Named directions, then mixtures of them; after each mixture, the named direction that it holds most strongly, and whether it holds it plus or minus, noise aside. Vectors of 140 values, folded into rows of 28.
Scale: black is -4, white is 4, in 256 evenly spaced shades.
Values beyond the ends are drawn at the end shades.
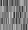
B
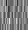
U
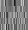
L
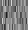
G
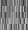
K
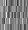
U, plus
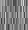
L, plus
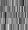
K, plus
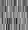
U, minus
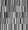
K, plus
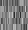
B, plus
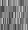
B, minus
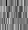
U, plus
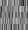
K, plus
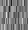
G, minus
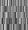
G, minus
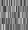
G, minus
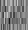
L, minus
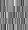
L, minus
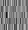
U, minus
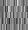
U, minus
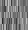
G, minus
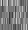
B, minus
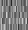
G, minus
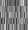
L, plus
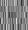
L, minus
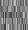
L, minus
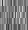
B, minus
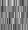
B, minus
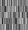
G, minus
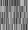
B, plus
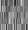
L, plus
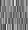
L, minus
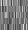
B, minus
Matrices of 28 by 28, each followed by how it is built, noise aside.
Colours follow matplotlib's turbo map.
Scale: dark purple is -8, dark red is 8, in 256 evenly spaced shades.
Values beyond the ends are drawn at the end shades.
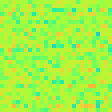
repeating rows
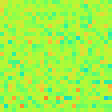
uneven rows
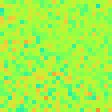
lower triangular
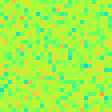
noise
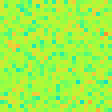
noise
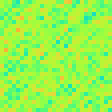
Hankel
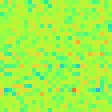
uneven rows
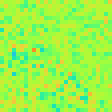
lower triangular
